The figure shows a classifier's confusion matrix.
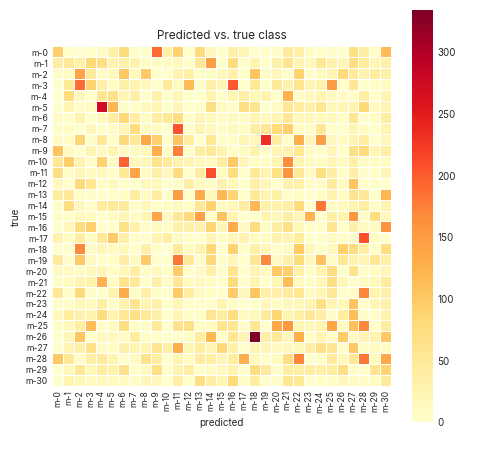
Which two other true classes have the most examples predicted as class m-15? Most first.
m-13, m-27
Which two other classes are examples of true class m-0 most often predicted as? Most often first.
m-9, m-30
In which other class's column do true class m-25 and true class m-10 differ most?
m-28
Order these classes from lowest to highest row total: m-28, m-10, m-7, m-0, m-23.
m-23, m-7, m-0, m-10, m-28
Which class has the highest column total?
m-11
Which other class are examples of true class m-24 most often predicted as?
m-27
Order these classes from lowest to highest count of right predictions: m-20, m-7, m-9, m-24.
m-24, m-7, m-20, m-9
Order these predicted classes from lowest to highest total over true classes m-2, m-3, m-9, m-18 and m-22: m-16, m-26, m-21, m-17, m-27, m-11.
m-17, m-21, m-26, m-27, m-11, m-16
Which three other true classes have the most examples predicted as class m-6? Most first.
m-10, m-22, m-2
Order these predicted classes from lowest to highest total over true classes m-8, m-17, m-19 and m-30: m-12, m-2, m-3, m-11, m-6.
m-3, m-12, m-6, m-2, m-11
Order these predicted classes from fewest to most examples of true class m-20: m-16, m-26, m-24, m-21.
m-26, m-24, m-16, m-21
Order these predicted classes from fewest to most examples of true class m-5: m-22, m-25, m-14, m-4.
m-25, m-22, m-14, m-4
